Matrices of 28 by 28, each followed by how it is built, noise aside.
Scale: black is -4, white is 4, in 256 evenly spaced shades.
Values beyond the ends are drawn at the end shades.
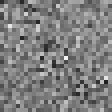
block diagonal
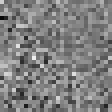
lower triangular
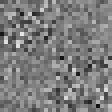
block diagonal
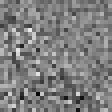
lower triangular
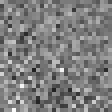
lower triangular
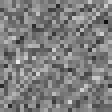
Hankel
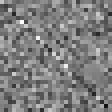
diagonal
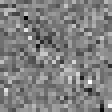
banded
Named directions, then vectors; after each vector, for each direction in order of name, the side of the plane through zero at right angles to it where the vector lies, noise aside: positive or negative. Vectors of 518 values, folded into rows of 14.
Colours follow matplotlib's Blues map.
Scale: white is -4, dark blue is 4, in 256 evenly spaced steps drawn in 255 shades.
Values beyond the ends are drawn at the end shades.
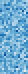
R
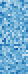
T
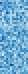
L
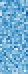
negative, positive, negative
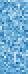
positive, positive, positive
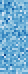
positive, positive, negative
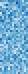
negative, positive, negative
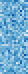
negative, negative, negative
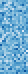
negative, negative, positive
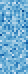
negative, positive, positive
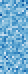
positive, negative, positive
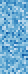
positive, negative, negative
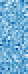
positive, negative, positive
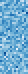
negative, positive, negative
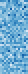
negative, negative, negative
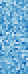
negative, positive, positive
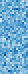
negative, positive, negative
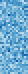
negative, negative, negative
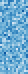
negative, positive, negative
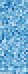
positive, positive, negative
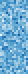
positive, negative, negative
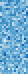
negative, positive, negative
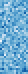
negative, negative, positive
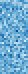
positive, positive, positive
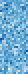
positive, positive, negative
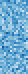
positive, negative, negative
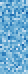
negative, positive, negative
